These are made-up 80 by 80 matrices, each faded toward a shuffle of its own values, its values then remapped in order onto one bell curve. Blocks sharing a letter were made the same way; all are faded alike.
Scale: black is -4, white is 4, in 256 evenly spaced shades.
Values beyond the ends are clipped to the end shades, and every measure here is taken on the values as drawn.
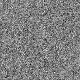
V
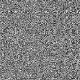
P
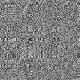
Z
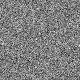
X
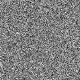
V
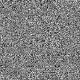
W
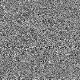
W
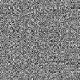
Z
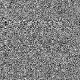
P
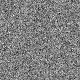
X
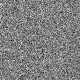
V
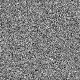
V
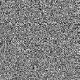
P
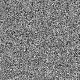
V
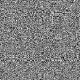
P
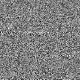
W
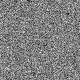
X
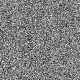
X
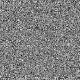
W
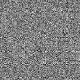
P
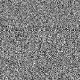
P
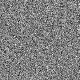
V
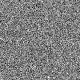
X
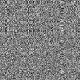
Z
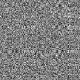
Z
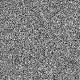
V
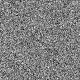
X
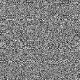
P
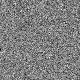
X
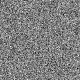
X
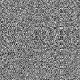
Z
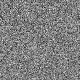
X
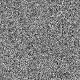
V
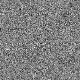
W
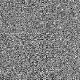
P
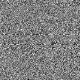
W
